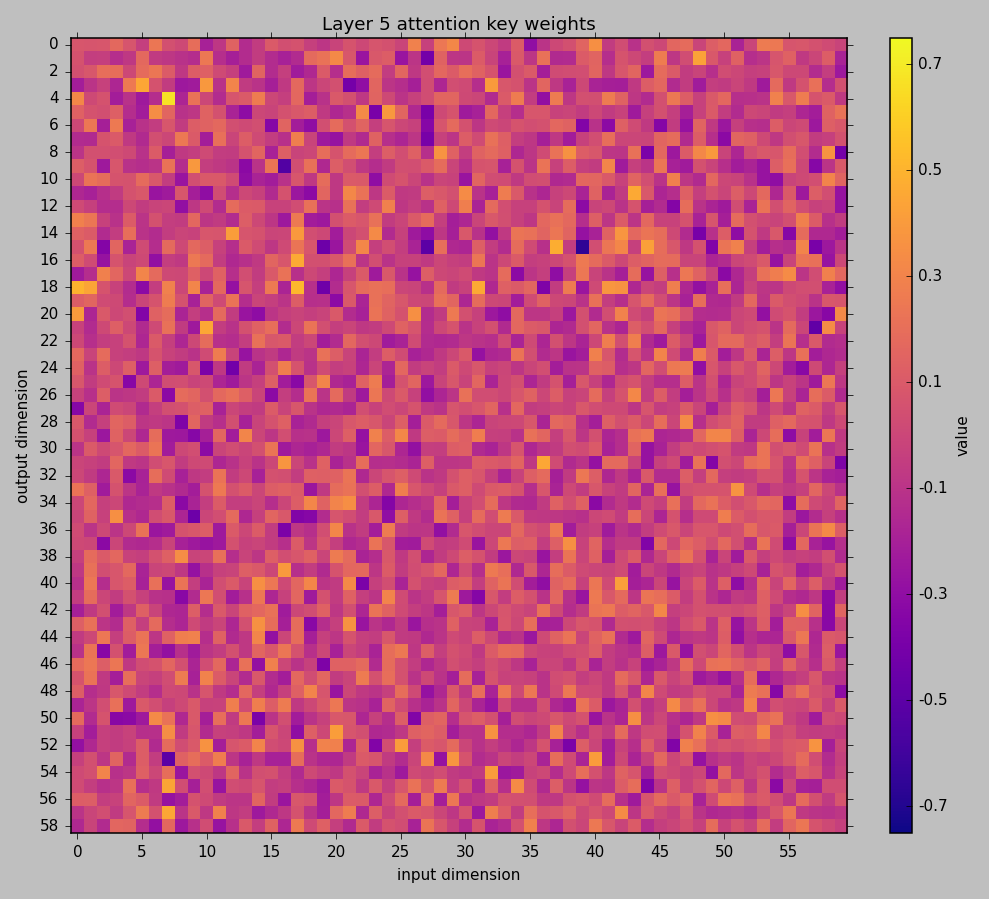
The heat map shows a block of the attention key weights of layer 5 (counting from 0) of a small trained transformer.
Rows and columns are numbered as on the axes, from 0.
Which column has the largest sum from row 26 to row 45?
21
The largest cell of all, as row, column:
4, 7
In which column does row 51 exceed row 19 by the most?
20
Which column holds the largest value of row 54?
32
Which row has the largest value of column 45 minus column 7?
53
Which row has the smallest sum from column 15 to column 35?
30
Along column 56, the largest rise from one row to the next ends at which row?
42
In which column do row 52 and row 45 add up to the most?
25
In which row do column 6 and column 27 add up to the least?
15
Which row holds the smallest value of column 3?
50
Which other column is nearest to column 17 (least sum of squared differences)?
56
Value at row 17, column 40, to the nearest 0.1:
0
